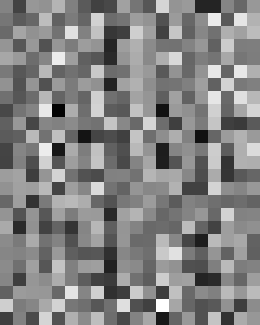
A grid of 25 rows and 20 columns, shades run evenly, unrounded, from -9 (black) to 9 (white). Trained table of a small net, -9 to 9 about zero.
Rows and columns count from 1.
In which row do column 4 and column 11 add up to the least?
18
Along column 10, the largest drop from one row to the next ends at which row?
25
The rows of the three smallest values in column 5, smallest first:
9, 12, 15
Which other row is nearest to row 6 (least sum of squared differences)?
2
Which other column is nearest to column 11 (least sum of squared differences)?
20
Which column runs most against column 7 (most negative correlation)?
14
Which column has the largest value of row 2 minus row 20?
8
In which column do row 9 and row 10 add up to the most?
17
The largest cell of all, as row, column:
24, 13
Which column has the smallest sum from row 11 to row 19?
16
